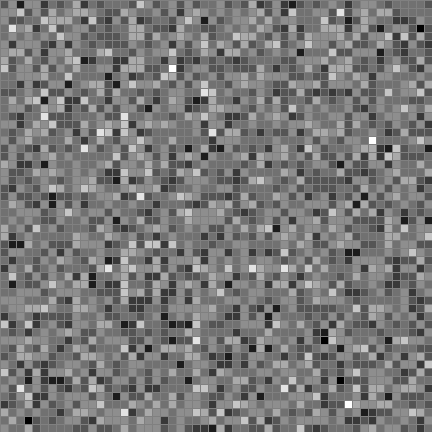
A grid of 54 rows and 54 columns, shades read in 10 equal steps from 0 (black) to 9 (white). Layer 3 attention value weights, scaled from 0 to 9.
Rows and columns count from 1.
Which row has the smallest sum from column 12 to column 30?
8
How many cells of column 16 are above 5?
17
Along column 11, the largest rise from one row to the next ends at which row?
19
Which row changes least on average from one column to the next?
42
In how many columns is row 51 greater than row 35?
23
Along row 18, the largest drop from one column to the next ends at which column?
48
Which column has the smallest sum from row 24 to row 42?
21
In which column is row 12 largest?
26
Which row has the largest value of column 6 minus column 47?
15
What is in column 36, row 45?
2
